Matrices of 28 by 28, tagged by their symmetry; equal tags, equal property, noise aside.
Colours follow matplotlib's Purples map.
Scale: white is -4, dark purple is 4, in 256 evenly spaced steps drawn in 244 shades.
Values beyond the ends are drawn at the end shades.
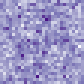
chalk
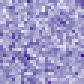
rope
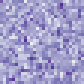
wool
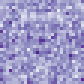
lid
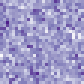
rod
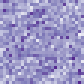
chalk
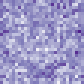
lid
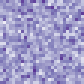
rod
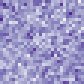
rope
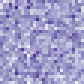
wool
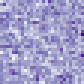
rope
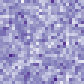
rope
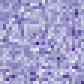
wool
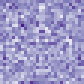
lid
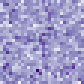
rope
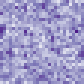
chalk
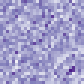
wool
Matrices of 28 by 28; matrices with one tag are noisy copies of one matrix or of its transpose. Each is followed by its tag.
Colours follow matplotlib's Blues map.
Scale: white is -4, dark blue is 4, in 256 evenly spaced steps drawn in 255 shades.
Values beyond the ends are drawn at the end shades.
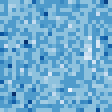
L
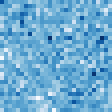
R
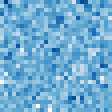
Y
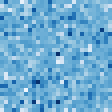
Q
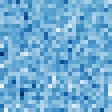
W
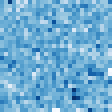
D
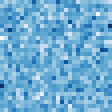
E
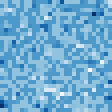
L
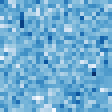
R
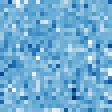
D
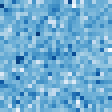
Y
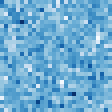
R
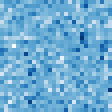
Q
